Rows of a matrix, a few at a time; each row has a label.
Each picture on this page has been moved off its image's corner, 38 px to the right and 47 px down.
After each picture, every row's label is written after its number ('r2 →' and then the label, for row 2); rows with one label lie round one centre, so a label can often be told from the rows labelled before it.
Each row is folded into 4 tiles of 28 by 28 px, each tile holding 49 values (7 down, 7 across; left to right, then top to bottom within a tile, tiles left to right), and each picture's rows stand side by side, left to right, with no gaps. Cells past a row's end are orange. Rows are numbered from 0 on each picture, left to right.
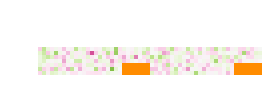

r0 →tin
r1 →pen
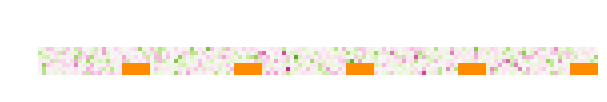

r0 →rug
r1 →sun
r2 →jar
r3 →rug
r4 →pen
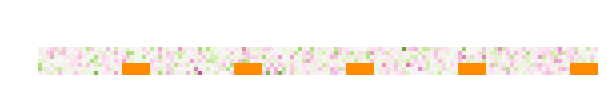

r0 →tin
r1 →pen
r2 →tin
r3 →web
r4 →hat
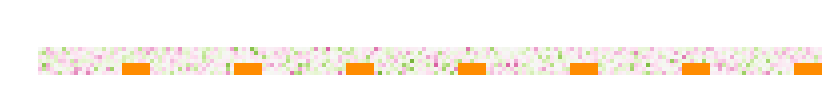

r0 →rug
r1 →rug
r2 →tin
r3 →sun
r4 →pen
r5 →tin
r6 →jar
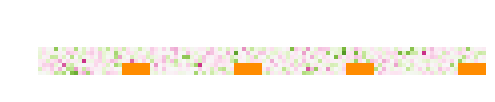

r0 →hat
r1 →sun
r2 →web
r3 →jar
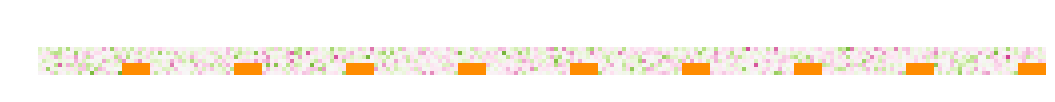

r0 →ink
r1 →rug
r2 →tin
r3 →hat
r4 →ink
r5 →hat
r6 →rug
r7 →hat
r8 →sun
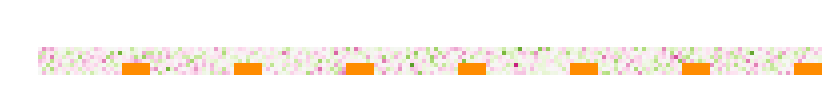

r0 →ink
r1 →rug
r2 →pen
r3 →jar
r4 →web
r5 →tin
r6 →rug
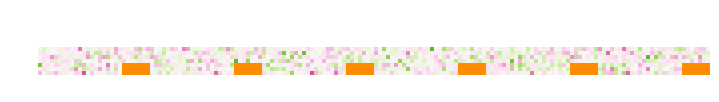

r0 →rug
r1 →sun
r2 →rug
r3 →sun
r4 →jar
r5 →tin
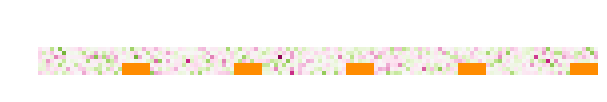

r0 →jar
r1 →hat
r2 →tin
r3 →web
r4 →rug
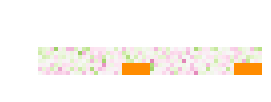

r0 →hat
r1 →tin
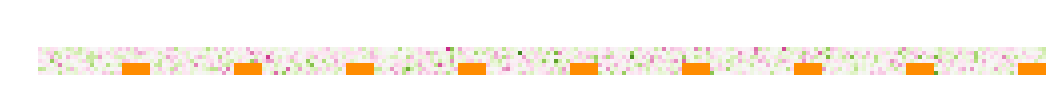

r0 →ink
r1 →rug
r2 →jar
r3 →hat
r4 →ink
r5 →jar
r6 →hat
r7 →hat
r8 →hat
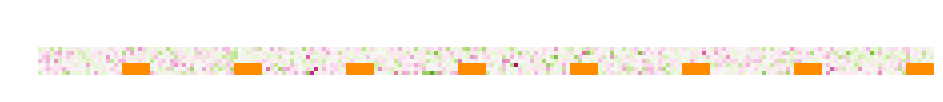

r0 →jar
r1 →rug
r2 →pen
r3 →tin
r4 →pen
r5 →hat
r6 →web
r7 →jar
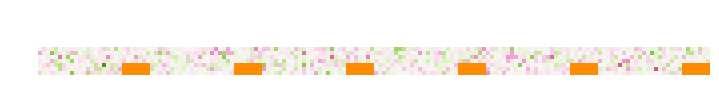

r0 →web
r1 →rug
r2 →sun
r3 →rug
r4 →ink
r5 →ink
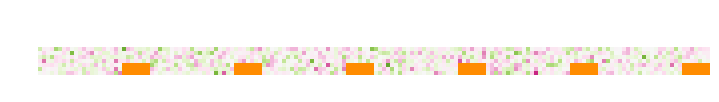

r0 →pen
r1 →sun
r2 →sun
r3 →tin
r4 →pen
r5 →hat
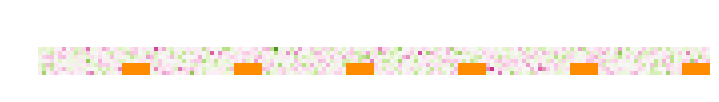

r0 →sun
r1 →web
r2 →sun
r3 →hat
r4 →pen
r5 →web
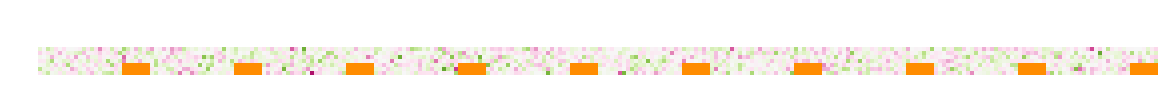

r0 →ink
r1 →tin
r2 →pen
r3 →hat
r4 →hat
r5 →jar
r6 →ink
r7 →sun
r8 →jar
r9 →rug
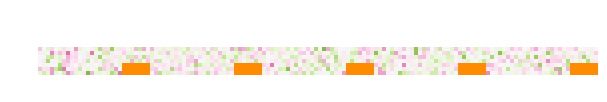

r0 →tin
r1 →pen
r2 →web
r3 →pen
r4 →sun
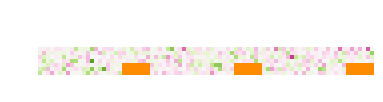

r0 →web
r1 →pen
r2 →jar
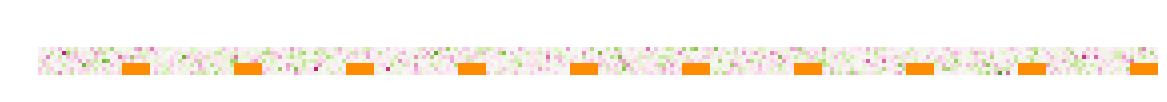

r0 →tin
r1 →sun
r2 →rug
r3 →tin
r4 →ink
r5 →pen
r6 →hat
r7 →rug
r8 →sun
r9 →jar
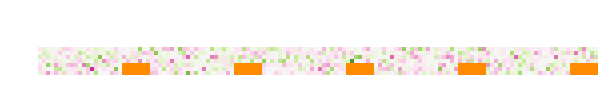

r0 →pen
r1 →ink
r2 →sun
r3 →tin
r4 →jar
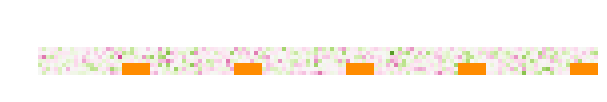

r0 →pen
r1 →pen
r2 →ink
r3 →ink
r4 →jar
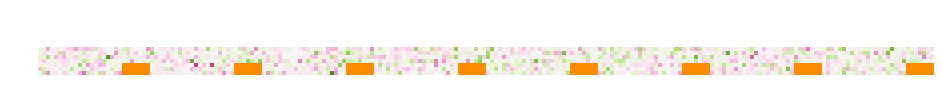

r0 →rug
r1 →rug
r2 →rug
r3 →sun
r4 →sun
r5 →sun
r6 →tin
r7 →pen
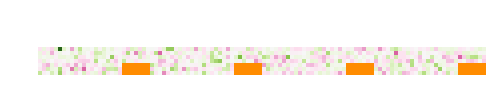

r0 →pen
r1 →pen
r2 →rug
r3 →tin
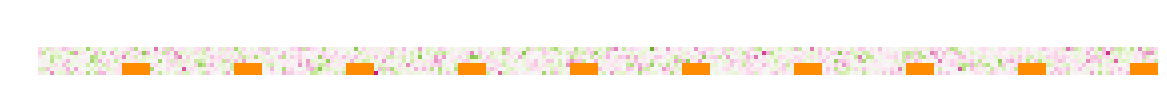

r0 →tin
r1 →ink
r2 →tin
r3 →sun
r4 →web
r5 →ink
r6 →tin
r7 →ink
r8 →jar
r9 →web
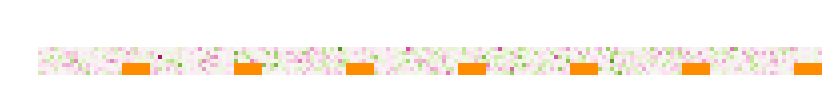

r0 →hat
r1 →sun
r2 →tin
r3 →pen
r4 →jar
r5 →ink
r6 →hat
